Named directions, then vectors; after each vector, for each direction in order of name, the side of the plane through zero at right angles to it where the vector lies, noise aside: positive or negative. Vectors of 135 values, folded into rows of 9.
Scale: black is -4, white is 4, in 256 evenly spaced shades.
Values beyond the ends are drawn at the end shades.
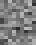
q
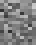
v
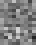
negative, positive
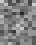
negative, positive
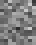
positive, positive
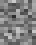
negative, positive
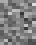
negative, positive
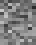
negative, negative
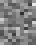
negative, positive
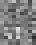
negative, positive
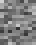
positive, positive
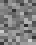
positive, negative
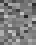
positive, negative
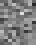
positive, negative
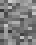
positive, positive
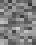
negative, negative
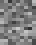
negative, negative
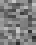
negative, positive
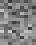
negative, negative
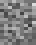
negative, positive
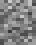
positive, positive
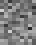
negative, negative
